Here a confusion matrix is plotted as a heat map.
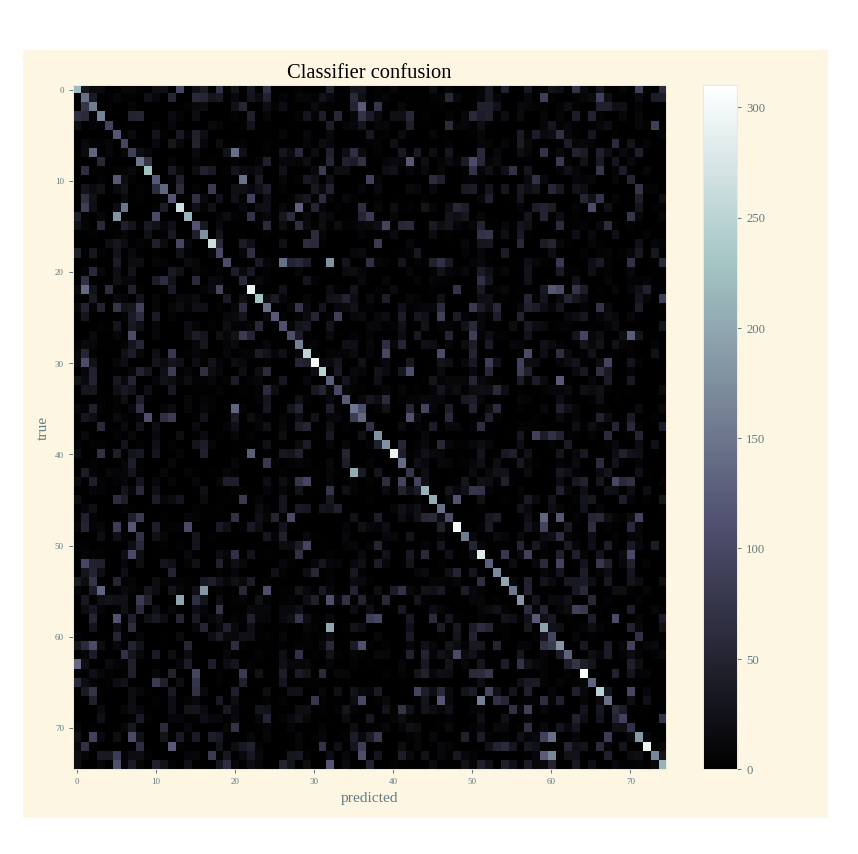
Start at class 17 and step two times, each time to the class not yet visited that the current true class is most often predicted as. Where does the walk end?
6
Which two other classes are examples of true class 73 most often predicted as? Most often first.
60, 59
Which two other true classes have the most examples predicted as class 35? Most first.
42, 36
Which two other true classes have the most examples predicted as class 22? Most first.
40, 12
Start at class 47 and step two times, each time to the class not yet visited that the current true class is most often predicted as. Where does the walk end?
32
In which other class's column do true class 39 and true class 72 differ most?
12
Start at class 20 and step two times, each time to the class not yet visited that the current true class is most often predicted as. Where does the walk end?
36
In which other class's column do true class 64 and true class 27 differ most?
70
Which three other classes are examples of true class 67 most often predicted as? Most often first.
51, 46, 36
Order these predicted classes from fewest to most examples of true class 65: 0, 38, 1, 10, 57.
38, 1, 57, 0, 10
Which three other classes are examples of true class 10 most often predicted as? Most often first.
21, 5, 37
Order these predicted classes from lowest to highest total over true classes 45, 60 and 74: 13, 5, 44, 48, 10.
44, 13, 10, 48, 5
